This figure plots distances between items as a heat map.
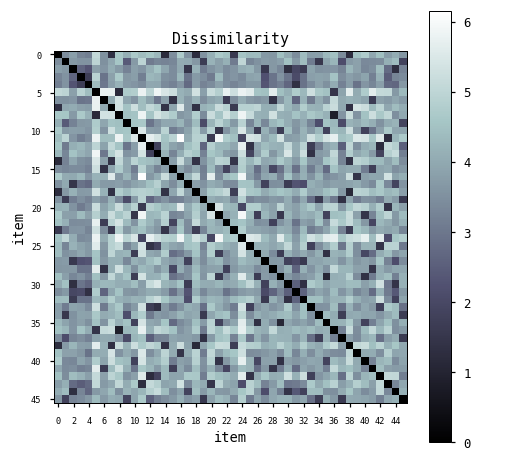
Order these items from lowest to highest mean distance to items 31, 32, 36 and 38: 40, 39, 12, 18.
18, 39, 40, 12
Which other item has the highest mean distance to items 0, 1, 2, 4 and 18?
5
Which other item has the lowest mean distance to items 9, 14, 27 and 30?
2
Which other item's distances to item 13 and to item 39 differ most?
16
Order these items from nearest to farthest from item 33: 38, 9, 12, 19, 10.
12, 19, 9, 10, 38
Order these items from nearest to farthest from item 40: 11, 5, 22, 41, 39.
41, 22, 39, 5, 11
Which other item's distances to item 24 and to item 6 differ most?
15
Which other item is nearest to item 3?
4
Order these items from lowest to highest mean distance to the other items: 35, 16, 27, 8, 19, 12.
19, 27, 35, 12, 16, 8
